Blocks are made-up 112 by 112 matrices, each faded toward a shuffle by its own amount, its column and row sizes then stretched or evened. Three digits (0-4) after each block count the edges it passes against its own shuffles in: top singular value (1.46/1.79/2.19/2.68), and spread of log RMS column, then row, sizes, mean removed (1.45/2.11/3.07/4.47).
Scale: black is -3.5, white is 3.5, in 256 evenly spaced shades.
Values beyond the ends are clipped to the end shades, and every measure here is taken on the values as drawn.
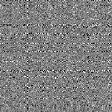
3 2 3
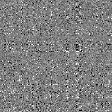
3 2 2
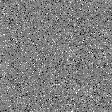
1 0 0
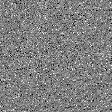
1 0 1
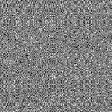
4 2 0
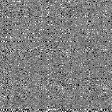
3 2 3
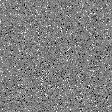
1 1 0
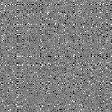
4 2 2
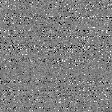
2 1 3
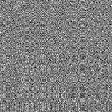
4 1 0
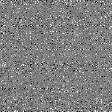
0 2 3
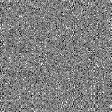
3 2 0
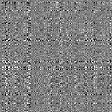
4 3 3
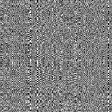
4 3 0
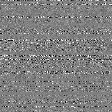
1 0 4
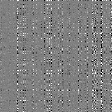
4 4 2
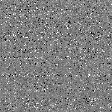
0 1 2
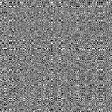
4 2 3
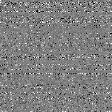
2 1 3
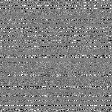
1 1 4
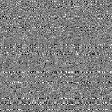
4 0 3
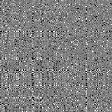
4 2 2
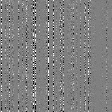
4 4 0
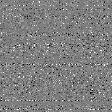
0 1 3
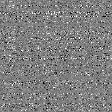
0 1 3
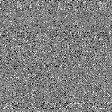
2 0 2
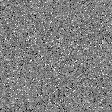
1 0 0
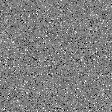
0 0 1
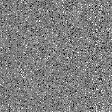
1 2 0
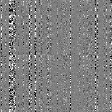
4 4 1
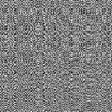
4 3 1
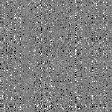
3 3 1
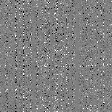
1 3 1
